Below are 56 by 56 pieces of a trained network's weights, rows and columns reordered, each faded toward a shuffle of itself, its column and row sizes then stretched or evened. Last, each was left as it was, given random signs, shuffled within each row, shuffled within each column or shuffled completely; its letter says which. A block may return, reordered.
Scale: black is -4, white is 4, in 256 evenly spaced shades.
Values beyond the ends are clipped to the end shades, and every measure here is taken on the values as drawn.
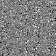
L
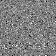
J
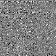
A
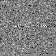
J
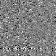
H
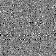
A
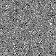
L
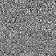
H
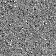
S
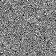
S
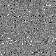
J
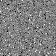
S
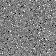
S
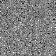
L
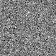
L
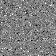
J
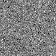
L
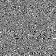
J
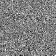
J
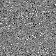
J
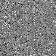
L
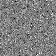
S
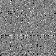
H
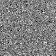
J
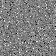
S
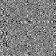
H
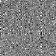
H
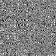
H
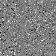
L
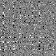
H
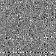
A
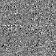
A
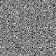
H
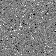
S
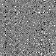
A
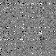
A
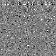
H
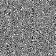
L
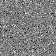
J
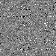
A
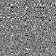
H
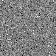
S
